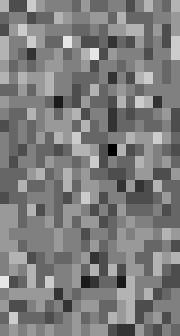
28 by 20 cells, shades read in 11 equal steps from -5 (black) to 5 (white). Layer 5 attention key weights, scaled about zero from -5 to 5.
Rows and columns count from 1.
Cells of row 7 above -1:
14
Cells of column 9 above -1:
18
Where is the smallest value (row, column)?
13, 13
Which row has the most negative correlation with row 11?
27
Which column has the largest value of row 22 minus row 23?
20
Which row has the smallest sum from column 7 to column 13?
9
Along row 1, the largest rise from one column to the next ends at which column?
4
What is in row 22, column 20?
2
